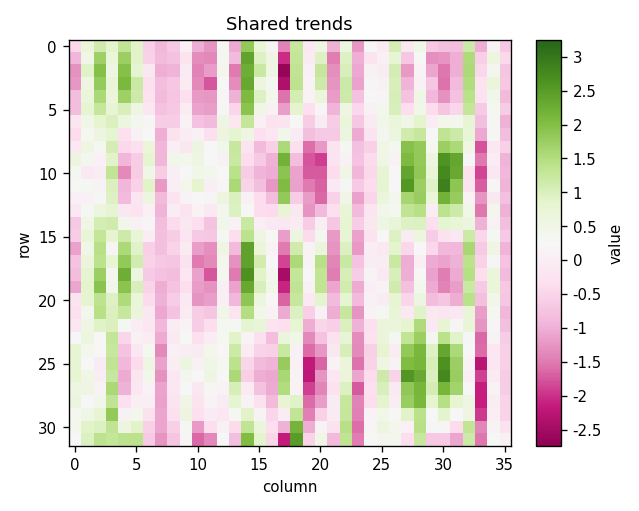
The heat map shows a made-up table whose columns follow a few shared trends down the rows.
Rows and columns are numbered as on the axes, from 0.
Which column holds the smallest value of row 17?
17
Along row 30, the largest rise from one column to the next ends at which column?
18
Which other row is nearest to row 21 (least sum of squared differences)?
15
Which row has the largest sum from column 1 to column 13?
8
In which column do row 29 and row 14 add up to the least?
33
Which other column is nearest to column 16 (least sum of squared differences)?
24
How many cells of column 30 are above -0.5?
20
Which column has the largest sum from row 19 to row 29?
28
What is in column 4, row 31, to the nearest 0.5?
1.5
